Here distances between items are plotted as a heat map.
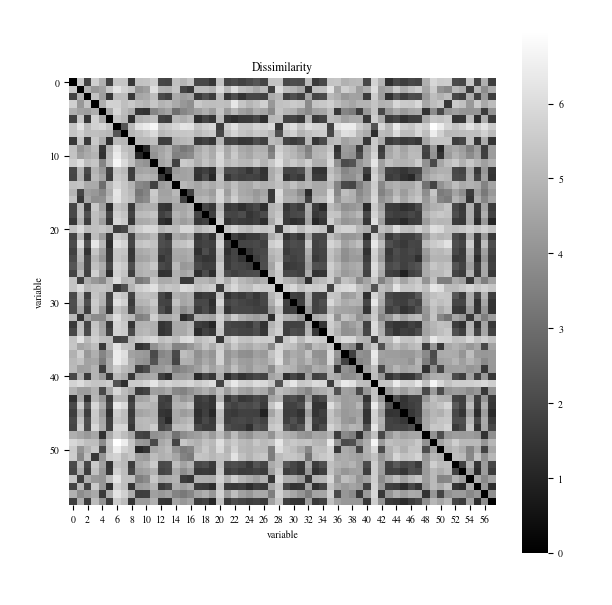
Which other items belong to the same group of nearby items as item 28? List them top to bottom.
6, 7, 20, 35, 41
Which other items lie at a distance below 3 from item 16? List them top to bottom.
1, 15, 27, 32, 54
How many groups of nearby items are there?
6
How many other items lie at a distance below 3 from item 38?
4
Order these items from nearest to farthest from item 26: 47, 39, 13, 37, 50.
13, 47, 37, 39, 50
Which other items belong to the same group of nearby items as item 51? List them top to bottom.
3
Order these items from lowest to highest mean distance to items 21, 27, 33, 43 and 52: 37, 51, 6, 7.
37, 51, 7, 6
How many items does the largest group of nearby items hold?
30
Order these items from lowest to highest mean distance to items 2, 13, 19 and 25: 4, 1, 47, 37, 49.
47, 37, 4, 1, 49
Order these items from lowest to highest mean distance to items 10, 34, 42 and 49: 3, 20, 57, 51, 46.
57, 46, 51, 3, 20
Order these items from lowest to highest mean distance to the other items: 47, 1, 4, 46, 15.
46, 47, 4, 15, 1
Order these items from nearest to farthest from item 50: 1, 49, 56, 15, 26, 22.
56, 15, 1, 49, 26, 22
